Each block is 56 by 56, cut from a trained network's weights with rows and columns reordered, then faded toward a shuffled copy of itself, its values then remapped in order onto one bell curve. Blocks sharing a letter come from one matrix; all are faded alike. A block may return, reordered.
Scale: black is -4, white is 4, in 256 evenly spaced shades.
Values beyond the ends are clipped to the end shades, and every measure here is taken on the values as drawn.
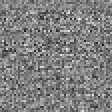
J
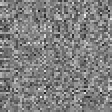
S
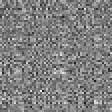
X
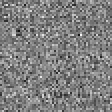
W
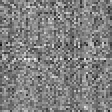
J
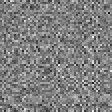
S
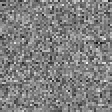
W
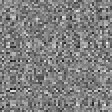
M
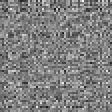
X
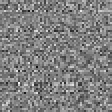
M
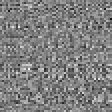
X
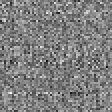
J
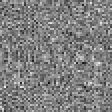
W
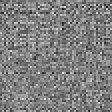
X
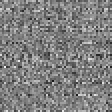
J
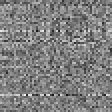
X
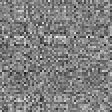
M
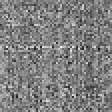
J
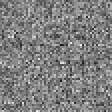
W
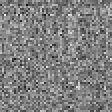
W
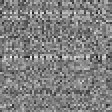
X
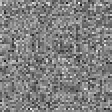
W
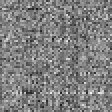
J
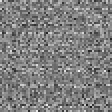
X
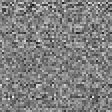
S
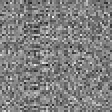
S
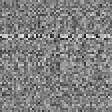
X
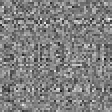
X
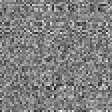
M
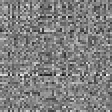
X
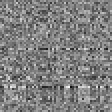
X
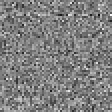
W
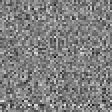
M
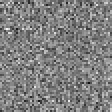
W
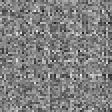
J
